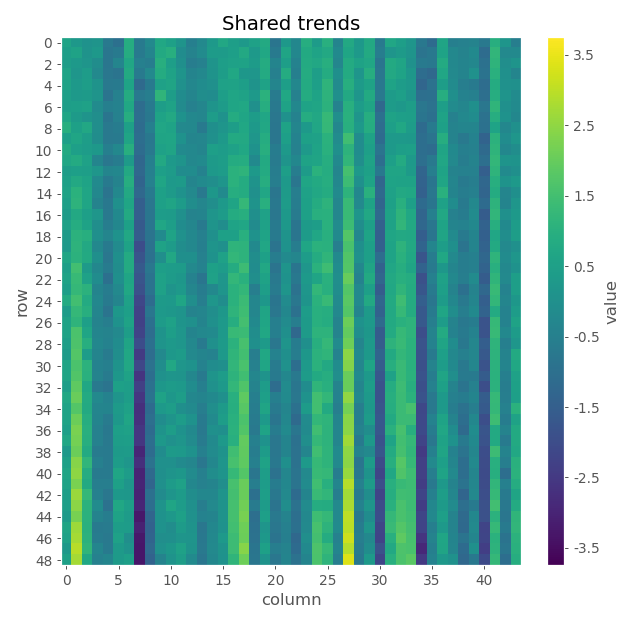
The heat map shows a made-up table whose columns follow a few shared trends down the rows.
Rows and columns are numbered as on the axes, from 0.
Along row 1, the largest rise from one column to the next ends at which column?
41
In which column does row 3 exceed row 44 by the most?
7
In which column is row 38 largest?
27
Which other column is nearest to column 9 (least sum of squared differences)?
23
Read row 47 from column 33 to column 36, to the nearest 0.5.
1.5 -3 -0.5 0.5
